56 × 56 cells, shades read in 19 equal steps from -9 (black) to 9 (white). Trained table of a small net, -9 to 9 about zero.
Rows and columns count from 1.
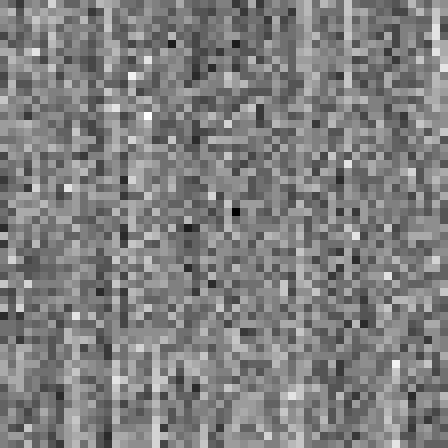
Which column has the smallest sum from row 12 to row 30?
25
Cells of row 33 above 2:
8
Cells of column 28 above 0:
12
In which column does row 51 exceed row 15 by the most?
51
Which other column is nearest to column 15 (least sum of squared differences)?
38
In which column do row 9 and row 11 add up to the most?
56
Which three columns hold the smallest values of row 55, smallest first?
14, 45, 7
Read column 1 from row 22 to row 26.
-2 -5 -3 0 -3
